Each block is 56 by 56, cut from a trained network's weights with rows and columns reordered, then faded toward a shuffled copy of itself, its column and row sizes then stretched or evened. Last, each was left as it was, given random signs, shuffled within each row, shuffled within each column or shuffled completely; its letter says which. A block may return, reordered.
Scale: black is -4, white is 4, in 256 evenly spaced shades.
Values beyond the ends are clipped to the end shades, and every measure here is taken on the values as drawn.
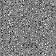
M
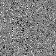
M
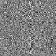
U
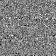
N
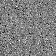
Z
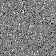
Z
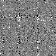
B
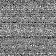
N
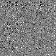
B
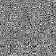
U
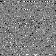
N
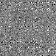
B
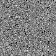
M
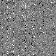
M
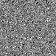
N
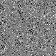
M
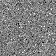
Z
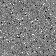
Z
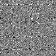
B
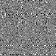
U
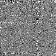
B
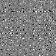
B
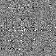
B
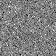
Z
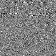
N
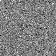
Z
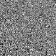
B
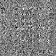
U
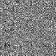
U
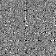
B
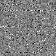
N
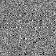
B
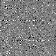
U
